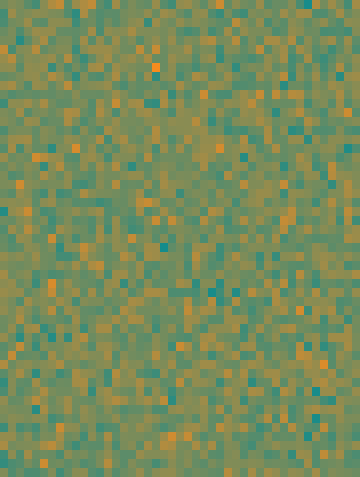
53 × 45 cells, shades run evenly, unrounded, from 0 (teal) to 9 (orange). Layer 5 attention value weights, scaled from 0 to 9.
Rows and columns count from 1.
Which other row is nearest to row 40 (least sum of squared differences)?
51
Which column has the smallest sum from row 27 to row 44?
28
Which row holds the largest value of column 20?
8
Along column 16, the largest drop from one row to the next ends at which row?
32
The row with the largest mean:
41
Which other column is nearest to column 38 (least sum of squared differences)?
16
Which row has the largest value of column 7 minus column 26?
27
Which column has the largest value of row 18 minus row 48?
5
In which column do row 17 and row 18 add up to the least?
44
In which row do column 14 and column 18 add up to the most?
6
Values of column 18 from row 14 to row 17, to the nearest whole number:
4 4 3 4
